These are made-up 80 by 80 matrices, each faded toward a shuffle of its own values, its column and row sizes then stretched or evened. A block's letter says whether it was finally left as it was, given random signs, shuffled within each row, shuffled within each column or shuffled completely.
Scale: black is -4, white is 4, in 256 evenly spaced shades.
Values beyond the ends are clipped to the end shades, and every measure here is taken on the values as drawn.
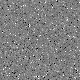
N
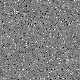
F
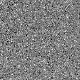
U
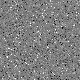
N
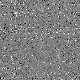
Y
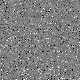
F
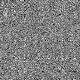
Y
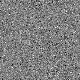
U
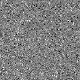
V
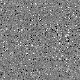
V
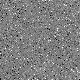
N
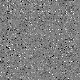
Y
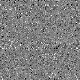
V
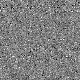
F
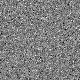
N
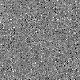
V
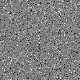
U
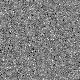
N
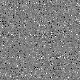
Y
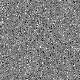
U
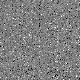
U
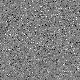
F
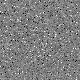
N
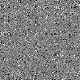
V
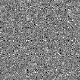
V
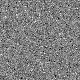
N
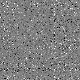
Y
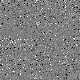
Y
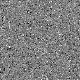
U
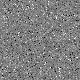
N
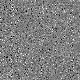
U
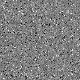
U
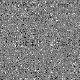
V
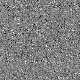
F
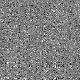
V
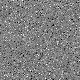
N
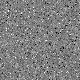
N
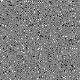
V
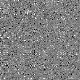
V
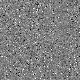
U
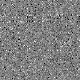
V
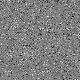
F
